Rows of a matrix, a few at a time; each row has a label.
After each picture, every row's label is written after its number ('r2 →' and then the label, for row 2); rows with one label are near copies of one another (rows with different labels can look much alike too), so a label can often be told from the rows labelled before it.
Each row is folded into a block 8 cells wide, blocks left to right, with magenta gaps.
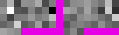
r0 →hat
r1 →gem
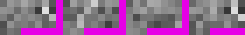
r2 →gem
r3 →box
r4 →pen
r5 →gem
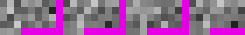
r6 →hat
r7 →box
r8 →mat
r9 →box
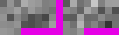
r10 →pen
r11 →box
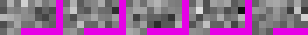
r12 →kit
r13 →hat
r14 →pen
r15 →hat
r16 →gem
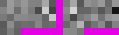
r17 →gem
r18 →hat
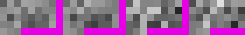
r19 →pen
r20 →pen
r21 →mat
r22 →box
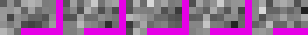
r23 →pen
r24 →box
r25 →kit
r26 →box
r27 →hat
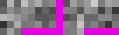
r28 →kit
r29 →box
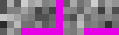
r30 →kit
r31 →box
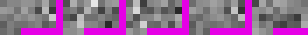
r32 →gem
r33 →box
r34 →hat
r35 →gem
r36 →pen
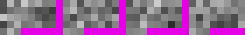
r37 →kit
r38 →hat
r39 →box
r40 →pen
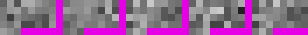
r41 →pen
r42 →gem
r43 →kit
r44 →mat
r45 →kit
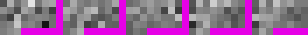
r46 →box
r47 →mat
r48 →gem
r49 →kit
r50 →kit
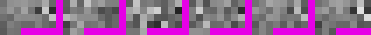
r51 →gem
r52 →kit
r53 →mat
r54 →hat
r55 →gem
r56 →gem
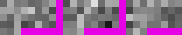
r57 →mat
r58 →box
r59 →kit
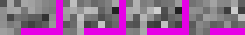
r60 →pen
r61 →mat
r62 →mat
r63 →gem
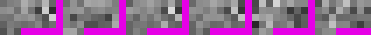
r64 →gem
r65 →pen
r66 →gem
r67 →gem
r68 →kit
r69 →box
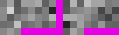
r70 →hat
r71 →kit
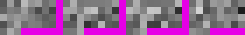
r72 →kit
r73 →mat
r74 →mat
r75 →hat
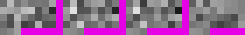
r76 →mat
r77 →hat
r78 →hat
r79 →pen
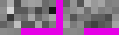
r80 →hat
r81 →pen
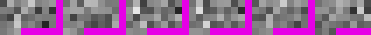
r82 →box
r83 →pen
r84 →hat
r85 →hat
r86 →box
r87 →gem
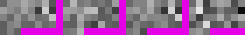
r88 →gem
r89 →mat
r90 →gem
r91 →hat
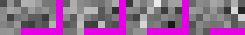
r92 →pen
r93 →mat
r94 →box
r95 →gem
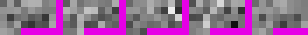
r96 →pen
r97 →mat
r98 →gem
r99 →box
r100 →pen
